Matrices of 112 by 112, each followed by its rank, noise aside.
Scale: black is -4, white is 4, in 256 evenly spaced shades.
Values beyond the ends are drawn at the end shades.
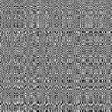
three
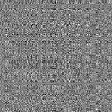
eight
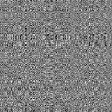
six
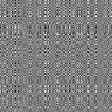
two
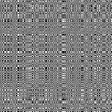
two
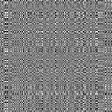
two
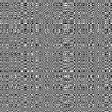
three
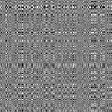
two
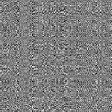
eight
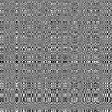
two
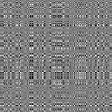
two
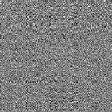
eight
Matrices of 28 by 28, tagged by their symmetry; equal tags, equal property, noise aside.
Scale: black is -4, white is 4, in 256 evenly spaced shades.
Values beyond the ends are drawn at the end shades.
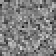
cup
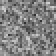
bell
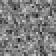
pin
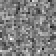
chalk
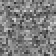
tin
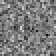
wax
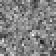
cup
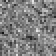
chalk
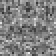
tin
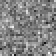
cup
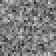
pin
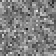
bell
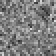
bell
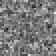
pin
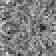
wax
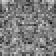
tin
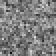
chalk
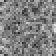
wax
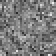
bell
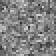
wax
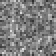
wax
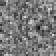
wax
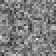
wax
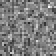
bell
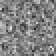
wax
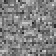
pin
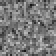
pin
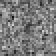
pin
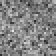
bell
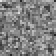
bell
